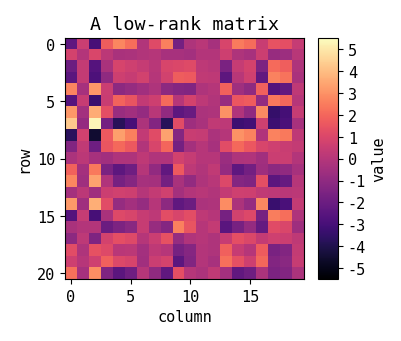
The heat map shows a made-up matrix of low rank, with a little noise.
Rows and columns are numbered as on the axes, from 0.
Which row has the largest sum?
8
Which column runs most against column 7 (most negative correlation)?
12
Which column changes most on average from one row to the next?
2
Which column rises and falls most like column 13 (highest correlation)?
16
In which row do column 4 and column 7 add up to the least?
7
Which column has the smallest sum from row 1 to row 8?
9
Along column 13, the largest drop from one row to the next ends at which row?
15
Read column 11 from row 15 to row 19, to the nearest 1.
0 0 0 0 0
